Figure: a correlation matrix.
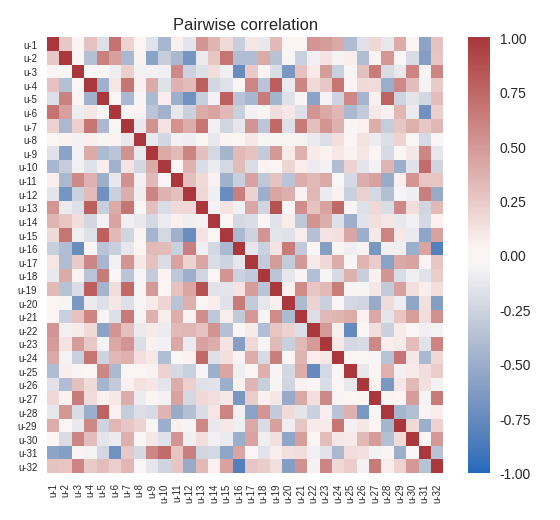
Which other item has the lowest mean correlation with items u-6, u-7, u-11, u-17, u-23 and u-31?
u-5
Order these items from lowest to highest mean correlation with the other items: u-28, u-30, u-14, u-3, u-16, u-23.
u-16, u-28, u-14, u-3, u-30, u-23
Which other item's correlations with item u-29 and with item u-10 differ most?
u-31
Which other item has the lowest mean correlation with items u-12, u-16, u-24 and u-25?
u-3
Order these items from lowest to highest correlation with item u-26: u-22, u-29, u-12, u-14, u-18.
u-18, u-14, u-22, u-29, u-12
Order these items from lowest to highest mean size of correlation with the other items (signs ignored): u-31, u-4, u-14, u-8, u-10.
u-8, u-14, u-10, u-31, u-4
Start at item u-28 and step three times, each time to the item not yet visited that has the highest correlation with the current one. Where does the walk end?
u-2
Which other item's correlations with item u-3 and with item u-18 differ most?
u-11
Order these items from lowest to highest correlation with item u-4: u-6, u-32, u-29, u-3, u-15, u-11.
u-15, u-3, u-6, u-32, u-11, u-29
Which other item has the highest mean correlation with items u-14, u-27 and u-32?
u-23
